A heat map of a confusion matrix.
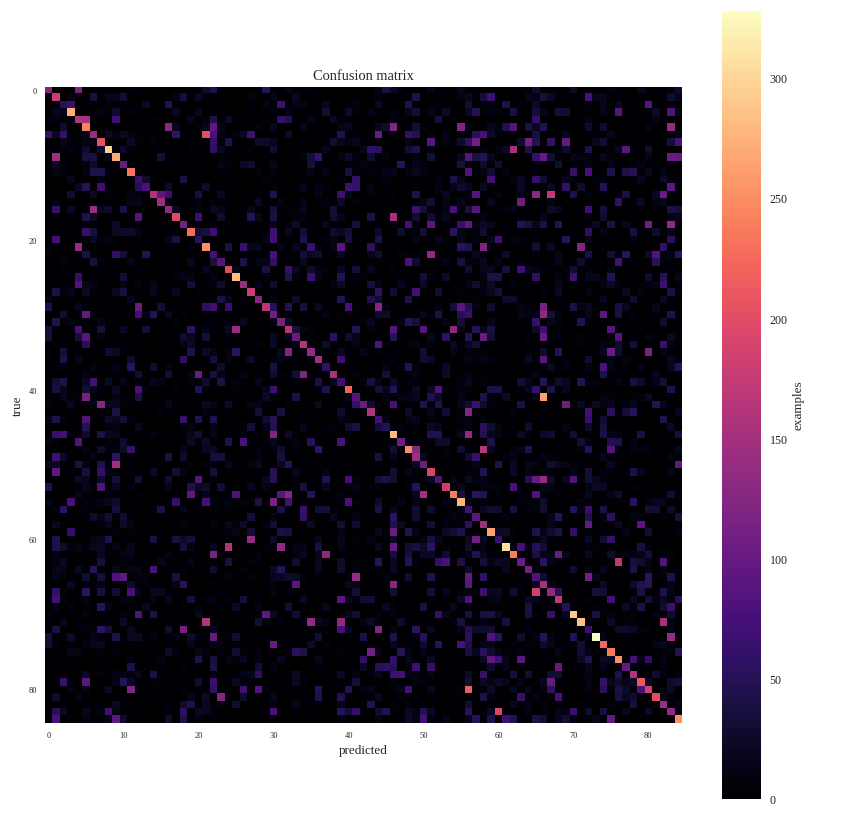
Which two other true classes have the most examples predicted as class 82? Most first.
71, 14
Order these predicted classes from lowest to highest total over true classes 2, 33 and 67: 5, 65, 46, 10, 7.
10, 7, 46, 5, 65
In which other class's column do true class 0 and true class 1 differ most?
4
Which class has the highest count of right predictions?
73
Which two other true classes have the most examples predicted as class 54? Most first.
32, 16
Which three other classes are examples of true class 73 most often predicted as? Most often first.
83, 22, 59
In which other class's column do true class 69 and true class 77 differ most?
68
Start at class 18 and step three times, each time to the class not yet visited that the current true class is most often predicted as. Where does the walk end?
27
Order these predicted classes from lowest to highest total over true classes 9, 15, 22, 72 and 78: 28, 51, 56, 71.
71, 28, 56, 51
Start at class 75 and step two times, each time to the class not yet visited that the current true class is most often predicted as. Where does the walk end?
56
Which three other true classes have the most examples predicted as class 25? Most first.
32, 54, 35
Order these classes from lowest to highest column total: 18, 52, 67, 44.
52, 18, 67, 44
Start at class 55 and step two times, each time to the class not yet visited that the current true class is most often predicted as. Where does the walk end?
66
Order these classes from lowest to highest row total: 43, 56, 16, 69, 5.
69, 43, 56, 16, 5
